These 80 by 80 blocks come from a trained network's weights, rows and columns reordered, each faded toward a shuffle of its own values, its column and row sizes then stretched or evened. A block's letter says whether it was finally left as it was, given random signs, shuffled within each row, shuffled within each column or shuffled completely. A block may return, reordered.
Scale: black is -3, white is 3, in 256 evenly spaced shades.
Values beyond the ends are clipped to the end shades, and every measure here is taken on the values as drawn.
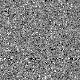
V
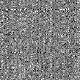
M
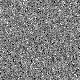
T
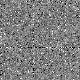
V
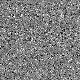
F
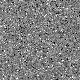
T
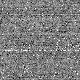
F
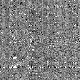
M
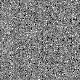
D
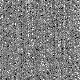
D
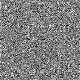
M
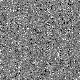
D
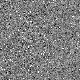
D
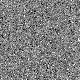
T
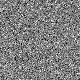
T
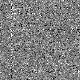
V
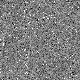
D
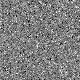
T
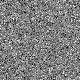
T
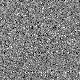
F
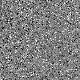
D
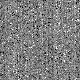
D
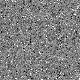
D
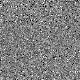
V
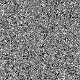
V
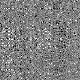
M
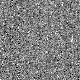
D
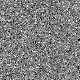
D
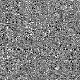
M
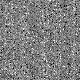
D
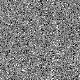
V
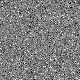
T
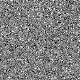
V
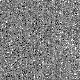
D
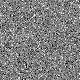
T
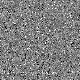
D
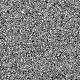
T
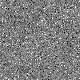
T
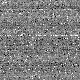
F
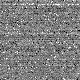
F
